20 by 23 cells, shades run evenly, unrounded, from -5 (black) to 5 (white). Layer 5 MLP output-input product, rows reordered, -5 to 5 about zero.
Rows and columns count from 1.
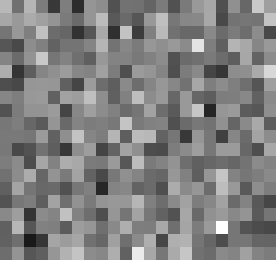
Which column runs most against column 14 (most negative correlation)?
10
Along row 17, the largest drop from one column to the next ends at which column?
3
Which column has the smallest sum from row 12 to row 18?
9
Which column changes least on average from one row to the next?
16
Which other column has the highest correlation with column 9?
14
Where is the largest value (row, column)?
18, 19
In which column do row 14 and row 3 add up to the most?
11
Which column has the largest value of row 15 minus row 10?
15
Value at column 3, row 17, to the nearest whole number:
-3
